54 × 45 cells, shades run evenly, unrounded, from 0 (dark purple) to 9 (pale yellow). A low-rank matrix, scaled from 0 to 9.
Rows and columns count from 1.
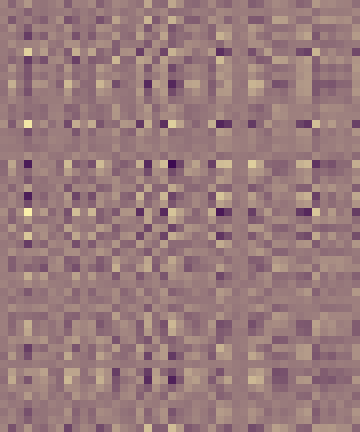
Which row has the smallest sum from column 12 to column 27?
21
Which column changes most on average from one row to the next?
4
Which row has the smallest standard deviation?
46
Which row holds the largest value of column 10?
27
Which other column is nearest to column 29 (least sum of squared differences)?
38
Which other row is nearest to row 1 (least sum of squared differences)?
28
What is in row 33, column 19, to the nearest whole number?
6
